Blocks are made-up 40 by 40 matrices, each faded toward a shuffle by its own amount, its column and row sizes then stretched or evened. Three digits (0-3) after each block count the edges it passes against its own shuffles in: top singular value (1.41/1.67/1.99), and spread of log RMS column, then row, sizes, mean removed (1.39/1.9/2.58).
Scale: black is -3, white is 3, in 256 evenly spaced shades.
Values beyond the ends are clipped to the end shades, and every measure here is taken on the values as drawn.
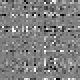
2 2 3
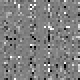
1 3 1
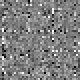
0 2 2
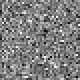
1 0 0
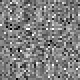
2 1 0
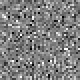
1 1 1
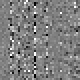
2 3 0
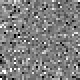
0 2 0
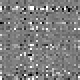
2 2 3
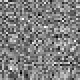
2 0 0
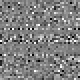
1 0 3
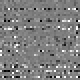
1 1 3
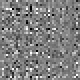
1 3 2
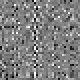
3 2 1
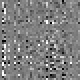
1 3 2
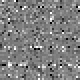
0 1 2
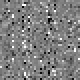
0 2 0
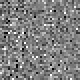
0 1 0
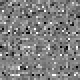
1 0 3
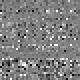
1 0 3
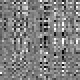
3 3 1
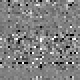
1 1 3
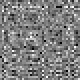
3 1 1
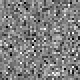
1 1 0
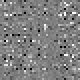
0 2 2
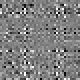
3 2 3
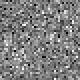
0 1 0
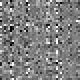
2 3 1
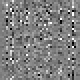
1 3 1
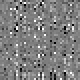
2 3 0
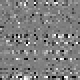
2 1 3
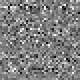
2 0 2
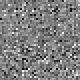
1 0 2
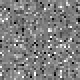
1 2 0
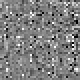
1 2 1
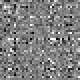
1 2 3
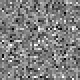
1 1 1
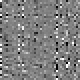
2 3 1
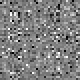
2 1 1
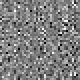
2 2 0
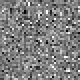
0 2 0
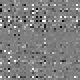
2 2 3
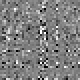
2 3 2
